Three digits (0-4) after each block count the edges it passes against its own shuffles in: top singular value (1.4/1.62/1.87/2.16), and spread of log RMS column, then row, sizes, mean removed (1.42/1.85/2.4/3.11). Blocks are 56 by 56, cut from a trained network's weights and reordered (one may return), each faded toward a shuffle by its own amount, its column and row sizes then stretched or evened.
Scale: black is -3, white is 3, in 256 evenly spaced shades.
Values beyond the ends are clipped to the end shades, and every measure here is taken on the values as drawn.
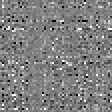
1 3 3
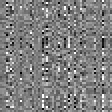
3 4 0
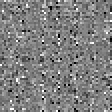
0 3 1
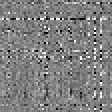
3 2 3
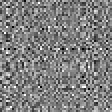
4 2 0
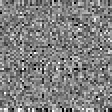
3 0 1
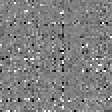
1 3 2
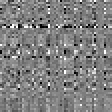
4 3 3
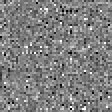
0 2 0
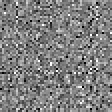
3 2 0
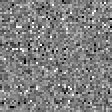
0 0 2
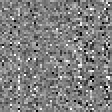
1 3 0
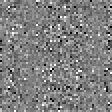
0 3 1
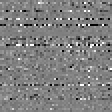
2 0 4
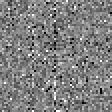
0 1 0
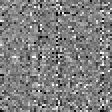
2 3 2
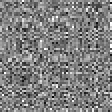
4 2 0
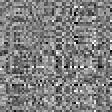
4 2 2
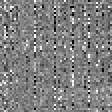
2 4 0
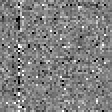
1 2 1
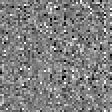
0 2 1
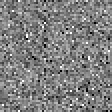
0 0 0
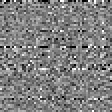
3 0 3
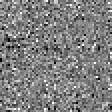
1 3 0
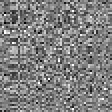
4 2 0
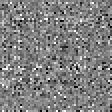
0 1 3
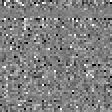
1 1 3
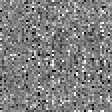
0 3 0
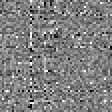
2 1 2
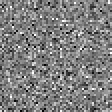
2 0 1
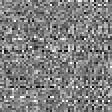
3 0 3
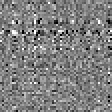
3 2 2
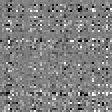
1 3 4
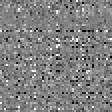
2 2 3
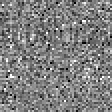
2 0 0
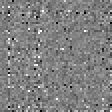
0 2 2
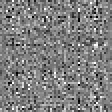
0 4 2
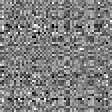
4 2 2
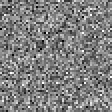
2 0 0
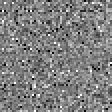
0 0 1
